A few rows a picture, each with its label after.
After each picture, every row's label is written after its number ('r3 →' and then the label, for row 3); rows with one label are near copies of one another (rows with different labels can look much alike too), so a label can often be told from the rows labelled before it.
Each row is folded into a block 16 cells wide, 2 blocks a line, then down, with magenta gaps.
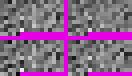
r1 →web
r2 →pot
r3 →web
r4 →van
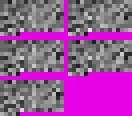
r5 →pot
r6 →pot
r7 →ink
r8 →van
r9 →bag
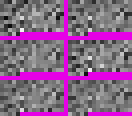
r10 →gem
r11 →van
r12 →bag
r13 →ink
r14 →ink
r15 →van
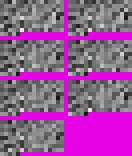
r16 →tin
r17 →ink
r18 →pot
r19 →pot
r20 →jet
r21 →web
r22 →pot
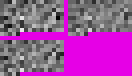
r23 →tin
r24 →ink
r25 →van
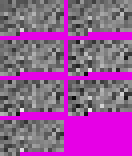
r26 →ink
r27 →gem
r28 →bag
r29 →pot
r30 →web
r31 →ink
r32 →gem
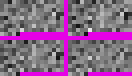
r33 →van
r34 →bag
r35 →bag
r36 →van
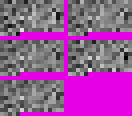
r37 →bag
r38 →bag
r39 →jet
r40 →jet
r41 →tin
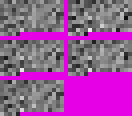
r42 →bag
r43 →pot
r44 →gem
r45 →tin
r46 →van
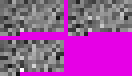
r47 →tin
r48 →pot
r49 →ink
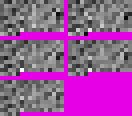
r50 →bag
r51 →pot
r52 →gem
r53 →tin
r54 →gem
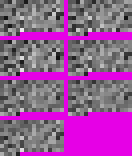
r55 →gem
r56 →pot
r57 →bag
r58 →ink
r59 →pot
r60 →pot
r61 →van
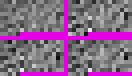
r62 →ink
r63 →web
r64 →jet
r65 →tin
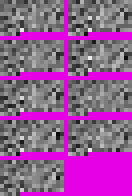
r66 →ink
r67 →bag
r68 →bag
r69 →tin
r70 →bag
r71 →gem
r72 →bag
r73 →web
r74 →tin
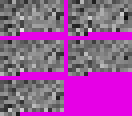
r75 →gem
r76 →tin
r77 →van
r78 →pot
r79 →pot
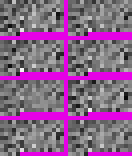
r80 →bag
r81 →ink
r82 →ink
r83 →bag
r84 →gem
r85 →tin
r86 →ink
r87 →ink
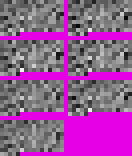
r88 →van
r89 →gem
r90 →ink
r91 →bag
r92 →jet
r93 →gem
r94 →web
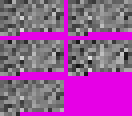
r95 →jet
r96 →pot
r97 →bag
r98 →bag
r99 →pot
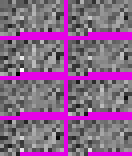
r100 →ink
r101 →tin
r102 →web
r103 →tin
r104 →bag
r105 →web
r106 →tin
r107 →gem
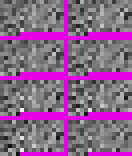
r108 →bag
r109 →bag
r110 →van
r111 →bag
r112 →web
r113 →pot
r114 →ink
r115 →pot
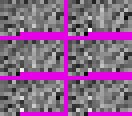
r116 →ink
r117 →web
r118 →web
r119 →pot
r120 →ink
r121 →pot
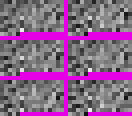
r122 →web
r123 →bag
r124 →gem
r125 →tin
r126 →tin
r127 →pot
